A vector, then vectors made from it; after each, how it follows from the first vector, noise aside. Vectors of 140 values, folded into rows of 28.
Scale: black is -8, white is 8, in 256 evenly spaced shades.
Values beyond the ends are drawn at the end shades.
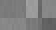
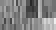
negated, scaled up.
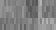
negated.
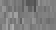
wrapped around, partly zeroed.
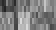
reversed, scaled up.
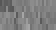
reversed, partly zeroed.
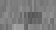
wrapped around, partly zeroed.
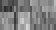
reversed, scaled up.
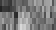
reversed, scaled up.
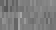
reversed, partly zeroed.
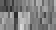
reversed, scaled up.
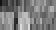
reversed, scaled up.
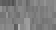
reversed, partly zeroed.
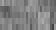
wrapped around.
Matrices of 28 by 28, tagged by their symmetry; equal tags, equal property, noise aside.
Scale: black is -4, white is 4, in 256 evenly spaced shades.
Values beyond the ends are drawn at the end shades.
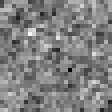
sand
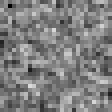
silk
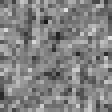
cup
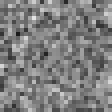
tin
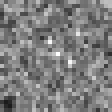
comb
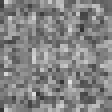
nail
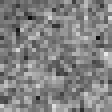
sand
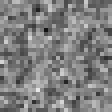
cup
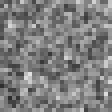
silk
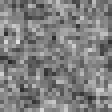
tin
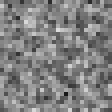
silk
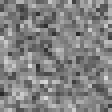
comb
